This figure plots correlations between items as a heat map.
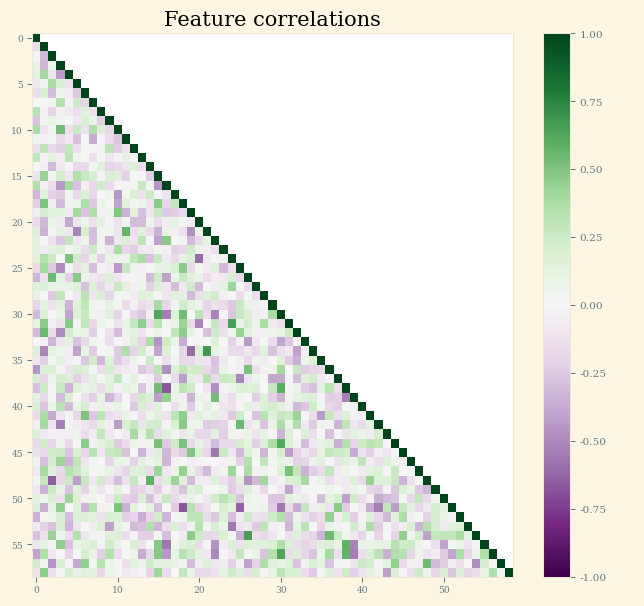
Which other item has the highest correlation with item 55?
38
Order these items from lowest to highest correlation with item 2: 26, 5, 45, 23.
23, 45, 5, 26
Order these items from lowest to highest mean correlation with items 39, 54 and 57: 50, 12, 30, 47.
30, 12, 47, 50
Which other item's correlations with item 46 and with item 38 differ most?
56
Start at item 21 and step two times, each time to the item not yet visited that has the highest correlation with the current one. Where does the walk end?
11
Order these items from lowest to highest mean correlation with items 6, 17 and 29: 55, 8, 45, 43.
45, 43, 8, 55
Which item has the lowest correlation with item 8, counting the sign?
35
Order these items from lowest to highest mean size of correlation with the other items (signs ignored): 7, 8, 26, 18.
8, 7, 26, 18
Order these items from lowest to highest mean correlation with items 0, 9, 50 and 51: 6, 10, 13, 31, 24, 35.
6, 35, 31, 13, 24, 10
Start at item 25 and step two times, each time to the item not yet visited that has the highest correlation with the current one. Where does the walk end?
18
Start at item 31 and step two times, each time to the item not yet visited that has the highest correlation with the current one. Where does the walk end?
4
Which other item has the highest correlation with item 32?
1
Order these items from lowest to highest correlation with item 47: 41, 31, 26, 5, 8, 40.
40, 8, 41, 5, 26, 31
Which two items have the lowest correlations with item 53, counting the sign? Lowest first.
24, 9
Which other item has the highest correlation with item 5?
26
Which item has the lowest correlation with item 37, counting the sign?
25
